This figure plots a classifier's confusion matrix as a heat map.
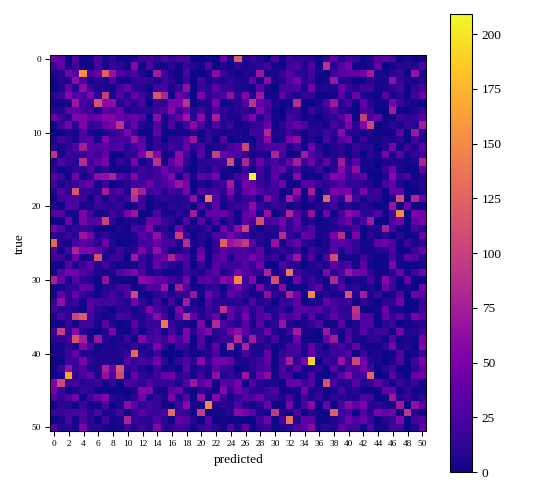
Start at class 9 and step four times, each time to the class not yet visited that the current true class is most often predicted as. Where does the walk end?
18
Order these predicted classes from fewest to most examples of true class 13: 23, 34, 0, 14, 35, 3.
3, 35, 23, 14, 34, 0
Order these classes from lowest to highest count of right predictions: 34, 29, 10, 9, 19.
34, 10, 19, 29, 9
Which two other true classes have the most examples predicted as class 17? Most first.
24, 31
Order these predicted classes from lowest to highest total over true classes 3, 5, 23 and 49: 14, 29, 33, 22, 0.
22, 0, 33, 29, 14
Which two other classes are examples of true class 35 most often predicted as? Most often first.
4, 3
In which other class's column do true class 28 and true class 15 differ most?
41
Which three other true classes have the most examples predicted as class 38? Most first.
48, 27, 30
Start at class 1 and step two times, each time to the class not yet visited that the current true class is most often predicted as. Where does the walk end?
33
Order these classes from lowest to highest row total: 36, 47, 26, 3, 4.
3, 4, 36, 26, 47
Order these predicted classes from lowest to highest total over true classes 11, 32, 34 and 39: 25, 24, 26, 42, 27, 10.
27, 25, 10, 42, 26, 24
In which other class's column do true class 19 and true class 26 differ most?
21
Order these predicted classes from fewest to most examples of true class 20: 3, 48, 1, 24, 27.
1, 24, 3, 48, 27
